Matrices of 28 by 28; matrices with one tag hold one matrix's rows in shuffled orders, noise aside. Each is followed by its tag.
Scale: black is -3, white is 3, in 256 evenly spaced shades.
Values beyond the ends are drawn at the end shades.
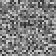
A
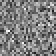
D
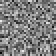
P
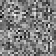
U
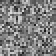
U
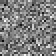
P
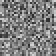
P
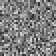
P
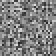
U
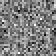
P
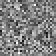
U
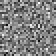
P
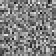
P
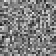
P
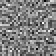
A
